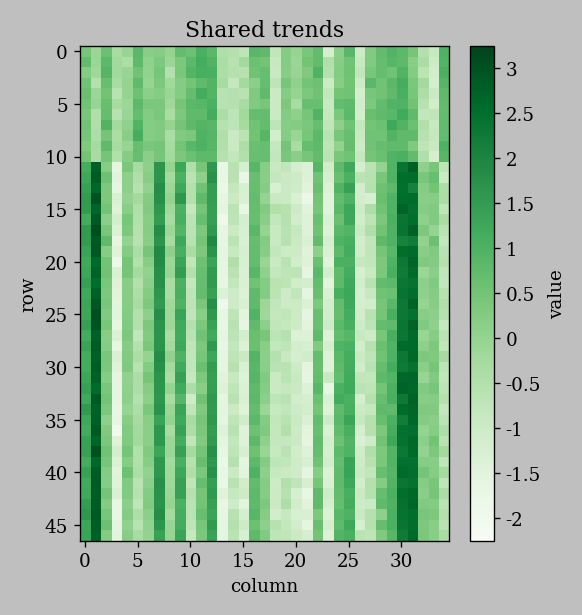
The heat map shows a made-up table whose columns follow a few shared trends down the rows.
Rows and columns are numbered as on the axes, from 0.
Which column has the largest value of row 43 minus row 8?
1
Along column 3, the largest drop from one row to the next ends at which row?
11
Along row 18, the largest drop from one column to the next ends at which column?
13
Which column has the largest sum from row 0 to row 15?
30
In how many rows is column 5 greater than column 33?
11
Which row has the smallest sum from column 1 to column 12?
3
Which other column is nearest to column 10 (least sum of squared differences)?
34
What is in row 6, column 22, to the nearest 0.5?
1
